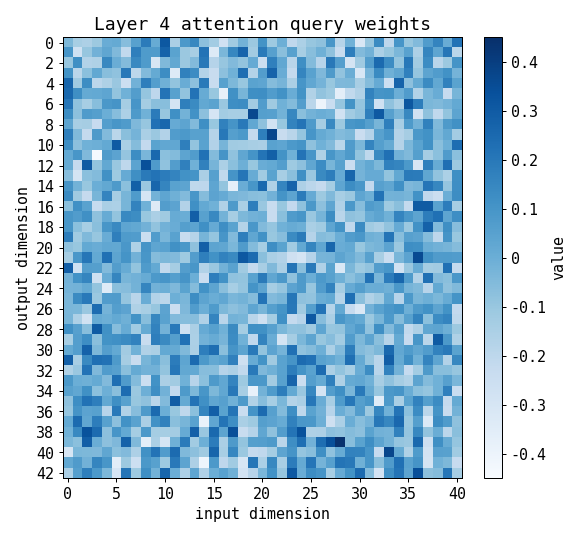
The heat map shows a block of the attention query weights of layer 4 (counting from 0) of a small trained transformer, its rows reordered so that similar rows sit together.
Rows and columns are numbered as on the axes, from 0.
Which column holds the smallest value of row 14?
17
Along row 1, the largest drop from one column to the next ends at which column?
15
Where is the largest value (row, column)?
39, 28
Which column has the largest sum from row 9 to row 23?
37
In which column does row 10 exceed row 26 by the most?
40
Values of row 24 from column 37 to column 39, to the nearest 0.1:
-0.2 0 -0.1
